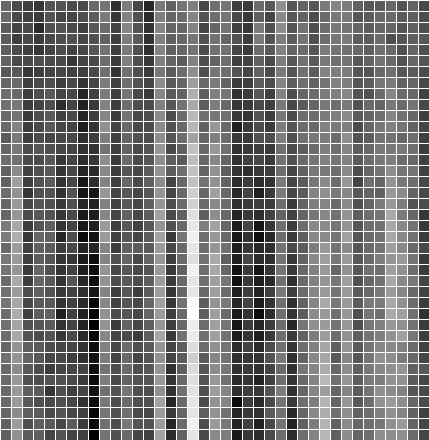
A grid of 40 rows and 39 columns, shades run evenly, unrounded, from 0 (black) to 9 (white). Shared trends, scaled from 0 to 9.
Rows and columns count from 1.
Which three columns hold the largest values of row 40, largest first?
18, 30, 15
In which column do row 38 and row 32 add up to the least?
9
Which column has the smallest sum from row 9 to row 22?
8
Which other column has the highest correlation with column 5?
10
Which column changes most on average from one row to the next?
24
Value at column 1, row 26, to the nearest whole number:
4
